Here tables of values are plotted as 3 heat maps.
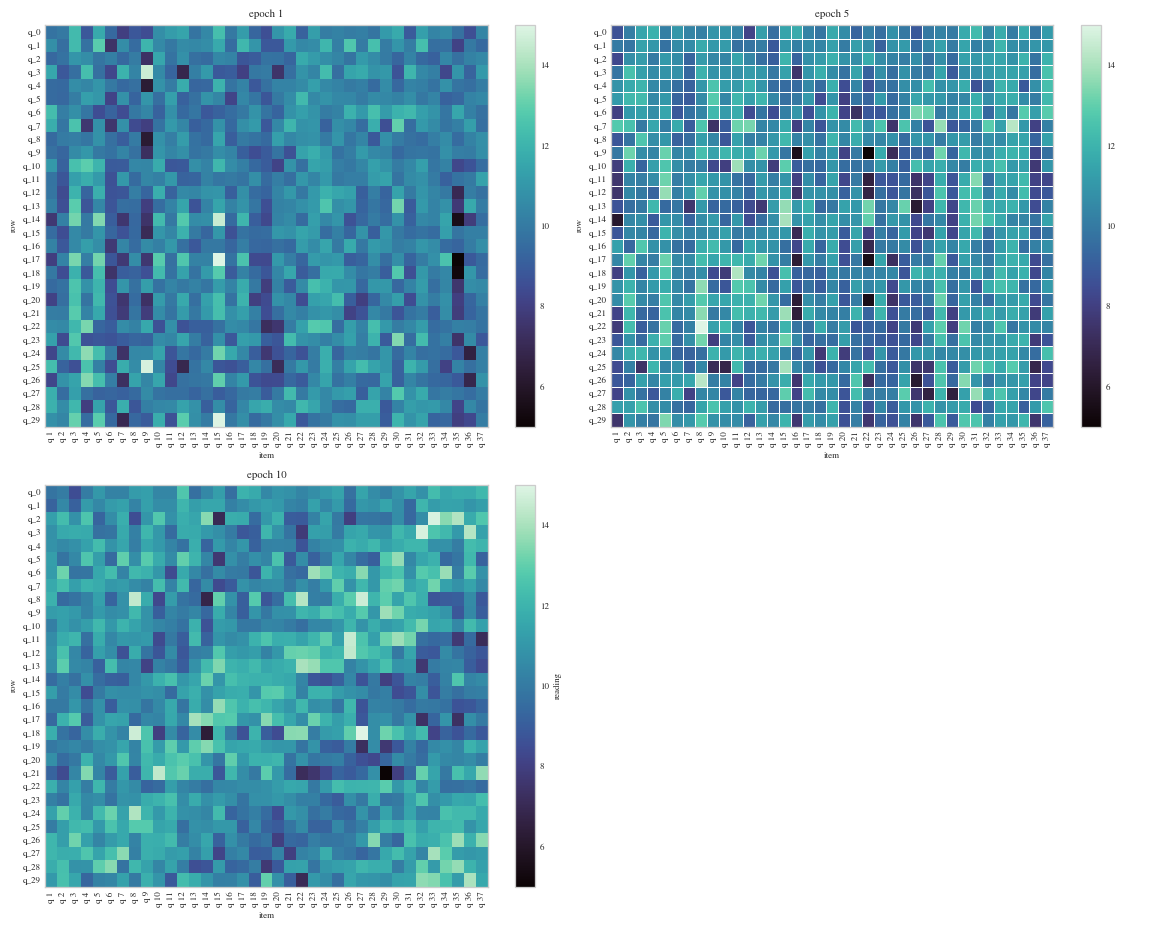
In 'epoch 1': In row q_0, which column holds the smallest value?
q 7
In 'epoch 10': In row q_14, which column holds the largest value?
q 14
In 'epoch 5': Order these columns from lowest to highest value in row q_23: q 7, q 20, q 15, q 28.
q 7, q 20, q 28, q 15
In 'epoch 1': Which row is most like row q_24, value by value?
q_26
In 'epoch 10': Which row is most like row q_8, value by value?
q_18
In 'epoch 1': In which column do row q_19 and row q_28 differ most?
q 19
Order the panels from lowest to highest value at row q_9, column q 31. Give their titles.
epoch 1, epoch 5, epoch 10
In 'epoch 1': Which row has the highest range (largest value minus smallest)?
q_17
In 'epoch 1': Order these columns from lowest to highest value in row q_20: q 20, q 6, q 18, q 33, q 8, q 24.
q 18, q 6, q 8, q 33, q 20, q 24
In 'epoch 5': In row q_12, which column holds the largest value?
q 5
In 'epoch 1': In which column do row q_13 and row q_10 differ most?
q 4
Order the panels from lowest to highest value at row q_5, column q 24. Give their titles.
epoch 5, epoch 10, epoch 1
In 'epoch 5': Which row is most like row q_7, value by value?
q_19
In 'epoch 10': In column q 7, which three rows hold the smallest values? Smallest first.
q_12, q_14, q_28
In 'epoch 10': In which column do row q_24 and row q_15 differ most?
q 20
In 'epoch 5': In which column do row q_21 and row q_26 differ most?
q 11
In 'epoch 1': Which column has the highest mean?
q 3
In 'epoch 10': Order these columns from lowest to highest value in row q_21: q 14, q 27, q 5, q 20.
q 27, q 5, q 20, q 14
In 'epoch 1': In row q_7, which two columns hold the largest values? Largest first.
q 30, q 3
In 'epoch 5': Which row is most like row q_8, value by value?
q_2
